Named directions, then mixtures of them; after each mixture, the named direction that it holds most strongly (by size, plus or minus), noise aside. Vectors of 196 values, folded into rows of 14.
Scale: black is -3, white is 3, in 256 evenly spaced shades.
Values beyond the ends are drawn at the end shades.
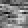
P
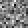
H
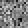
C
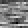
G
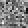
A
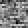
G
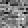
P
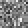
C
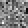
A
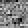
C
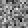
C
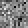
C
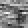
P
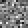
H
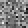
A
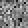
C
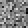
A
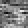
P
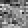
P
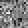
C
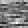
G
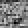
G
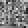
A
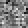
A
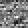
G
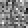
A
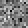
C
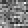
G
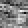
P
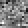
A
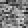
P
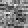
P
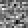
H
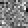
A
